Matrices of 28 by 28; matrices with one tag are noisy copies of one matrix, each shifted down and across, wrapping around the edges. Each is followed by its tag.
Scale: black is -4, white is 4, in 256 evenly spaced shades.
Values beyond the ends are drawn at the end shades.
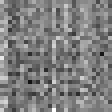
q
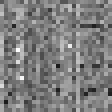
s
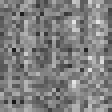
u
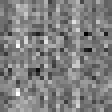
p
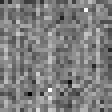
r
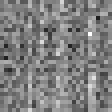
q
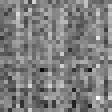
r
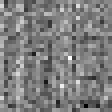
s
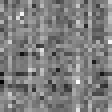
r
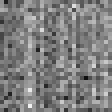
r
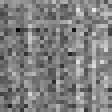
u
